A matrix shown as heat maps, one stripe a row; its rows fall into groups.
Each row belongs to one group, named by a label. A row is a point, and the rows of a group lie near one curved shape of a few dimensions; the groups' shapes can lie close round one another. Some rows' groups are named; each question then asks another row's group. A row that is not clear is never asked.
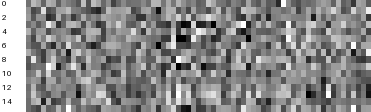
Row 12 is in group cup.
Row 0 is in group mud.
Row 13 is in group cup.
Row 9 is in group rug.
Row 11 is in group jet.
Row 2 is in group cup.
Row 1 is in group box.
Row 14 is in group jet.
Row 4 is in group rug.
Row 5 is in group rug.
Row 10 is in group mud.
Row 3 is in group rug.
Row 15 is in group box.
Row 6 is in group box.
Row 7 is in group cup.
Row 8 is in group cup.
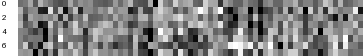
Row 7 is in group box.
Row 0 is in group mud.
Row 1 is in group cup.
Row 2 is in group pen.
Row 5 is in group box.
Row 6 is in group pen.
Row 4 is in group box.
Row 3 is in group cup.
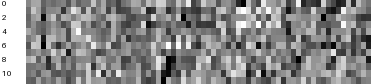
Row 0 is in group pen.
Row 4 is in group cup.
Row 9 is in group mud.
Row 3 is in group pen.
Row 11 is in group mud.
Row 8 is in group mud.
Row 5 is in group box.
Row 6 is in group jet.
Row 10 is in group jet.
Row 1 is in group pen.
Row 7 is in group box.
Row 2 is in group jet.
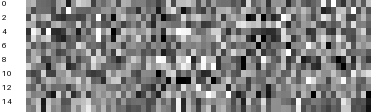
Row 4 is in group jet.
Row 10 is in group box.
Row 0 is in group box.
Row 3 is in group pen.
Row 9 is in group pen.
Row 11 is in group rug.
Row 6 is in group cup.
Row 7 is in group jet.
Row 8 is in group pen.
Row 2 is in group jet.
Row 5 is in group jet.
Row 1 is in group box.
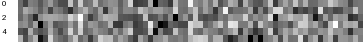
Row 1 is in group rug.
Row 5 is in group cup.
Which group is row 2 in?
jet
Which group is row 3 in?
mud
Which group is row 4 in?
mud
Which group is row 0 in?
mud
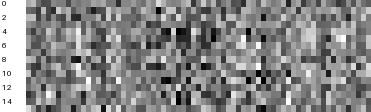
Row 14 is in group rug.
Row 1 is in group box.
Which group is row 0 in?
pen
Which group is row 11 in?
jet
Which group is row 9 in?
pen
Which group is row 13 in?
rug
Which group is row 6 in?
pen
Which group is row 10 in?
cup
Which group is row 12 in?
jet
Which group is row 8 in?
rug
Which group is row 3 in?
pen
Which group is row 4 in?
rug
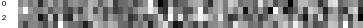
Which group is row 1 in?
mud
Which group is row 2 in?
cup
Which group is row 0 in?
mud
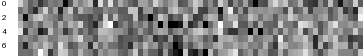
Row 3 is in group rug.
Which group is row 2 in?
pen
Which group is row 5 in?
jet
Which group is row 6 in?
box
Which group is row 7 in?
rug
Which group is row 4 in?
cup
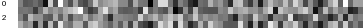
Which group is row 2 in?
pen
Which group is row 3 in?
box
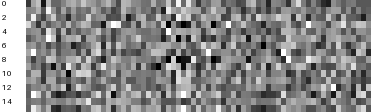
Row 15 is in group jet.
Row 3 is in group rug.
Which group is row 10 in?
box
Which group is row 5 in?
rug
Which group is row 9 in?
box
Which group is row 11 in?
cup
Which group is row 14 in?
jet
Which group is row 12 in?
box
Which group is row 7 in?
mud
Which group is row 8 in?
rug
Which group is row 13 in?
jet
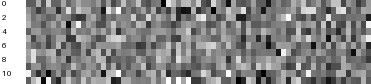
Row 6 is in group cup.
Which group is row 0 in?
mud
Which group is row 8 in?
cup
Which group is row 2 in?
rug
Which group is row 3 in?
cup
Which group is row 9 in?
pen
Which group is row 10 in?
rug
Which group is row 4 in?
pen
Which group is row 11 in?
jet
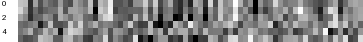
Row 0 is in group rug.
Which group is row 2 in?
rug
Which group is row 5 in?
pen
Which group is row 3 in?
mud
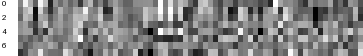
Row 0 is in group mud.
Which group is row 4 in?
box
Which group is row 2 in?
jet
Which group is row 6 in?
pen
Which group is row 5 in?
jet
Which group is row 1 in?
jet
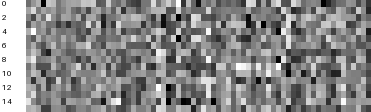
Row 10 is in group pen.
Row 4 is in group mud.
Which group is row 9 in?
pen
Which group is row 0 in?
jet
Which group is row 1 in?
mud
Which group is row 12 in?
mud
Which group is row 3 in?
jet
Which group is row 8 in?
mud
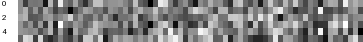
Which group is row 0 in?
box
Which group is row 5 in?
jet
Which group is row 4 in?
cup
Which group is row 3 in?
box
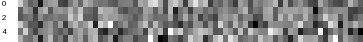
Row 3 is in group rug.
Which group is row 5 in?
mud
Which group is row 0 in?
pen
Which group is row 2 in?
jet
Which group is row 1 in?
jet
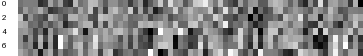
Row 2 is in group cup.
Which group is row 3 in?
rug
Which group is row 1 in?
jet
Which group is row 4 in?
box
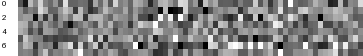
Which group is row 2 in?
box
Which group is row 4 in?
pen
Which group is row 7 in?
jet
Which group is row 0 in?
pen
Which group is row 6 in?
pen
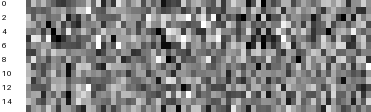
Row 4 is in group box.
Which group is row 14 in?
cup
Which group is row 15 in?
rug
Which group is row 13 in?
box
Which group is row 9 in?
cup
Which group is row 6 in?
jet
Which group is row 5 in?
jet
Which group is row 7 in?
box
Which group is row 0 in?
jet
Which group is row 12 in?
jet
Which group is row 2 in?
pen
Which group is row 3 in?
rug
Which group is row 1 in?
jet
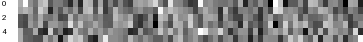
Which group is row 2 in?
mud
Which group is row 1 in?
mud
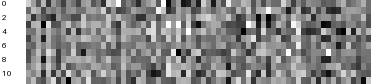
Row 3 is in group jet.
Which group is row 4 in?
pen
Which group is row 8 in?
jet
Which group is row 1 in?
pen
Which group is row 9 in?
mud
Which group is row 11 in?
cup
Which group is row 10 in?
box
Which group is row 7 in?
rug
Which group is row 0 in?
rug
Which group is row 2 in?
cup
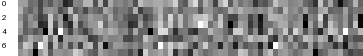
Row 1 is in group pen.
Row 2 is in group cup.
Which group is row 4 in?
box
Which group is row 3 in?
cup
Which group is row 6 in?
mud
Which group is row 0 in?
rug
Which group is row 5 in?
box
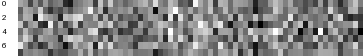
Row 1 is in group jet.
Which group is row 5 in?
box
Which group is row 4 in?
cup
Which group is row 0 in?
rug
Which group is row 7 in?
jet
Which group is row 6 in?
rug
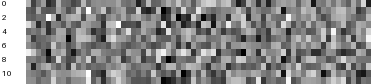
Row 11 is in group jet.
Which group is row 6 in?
pen
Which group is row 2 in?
rug
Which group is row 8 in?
mud
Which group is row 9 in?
pen
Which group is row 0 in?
cup
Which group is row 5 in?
cup
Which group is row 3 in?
rug
